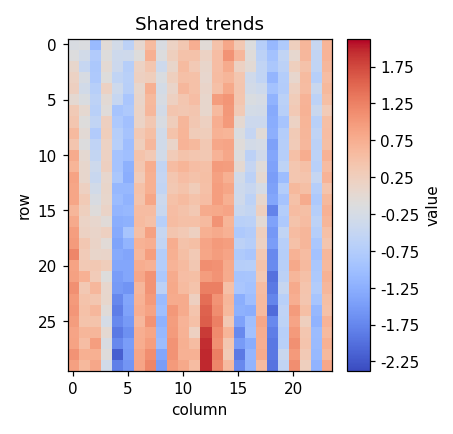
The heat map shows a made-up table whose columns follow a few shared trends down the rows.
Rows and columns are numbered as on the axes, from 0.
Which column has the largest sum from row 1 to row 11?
14
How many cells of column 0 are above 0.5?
21
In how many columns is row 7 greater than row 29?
10
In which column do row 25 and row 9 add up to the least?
18
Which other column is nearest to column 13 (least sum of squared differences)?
7
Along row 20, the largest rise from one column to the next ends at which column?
6
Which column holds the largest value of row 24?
12
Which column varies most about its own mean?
15
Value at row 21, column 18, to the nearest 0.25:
-2
